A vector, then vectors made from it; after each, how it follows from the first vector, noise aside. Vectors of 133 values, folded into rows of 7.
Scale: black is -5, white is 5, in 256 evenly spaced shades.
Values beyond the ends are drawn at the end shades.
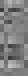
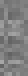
wrapped around, negated, shrunk.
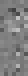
reversed, negated, partly zeroed.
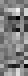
reversed, scaled up.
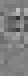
reversed, partly zeroed.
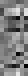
reversed, scaled up.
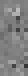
reversed, partly zeroed.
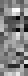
reversed, scaled up.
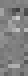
reversed, negated, partly zeroed.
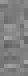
wrapped around, negated, shrunk.
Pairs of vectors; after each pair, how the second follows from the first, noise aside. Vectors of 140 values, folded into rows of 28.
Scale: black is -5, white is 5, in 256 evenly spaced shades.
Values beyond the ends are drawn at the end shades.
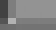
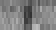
wrapped around.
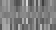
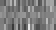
reversed.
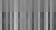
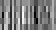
wrapped around, negated, scaled up.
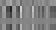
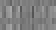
negated, shrunk.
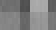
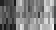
wrapped around, negated, scaled up.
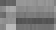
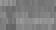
negated, shrunk.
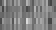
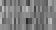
negated.
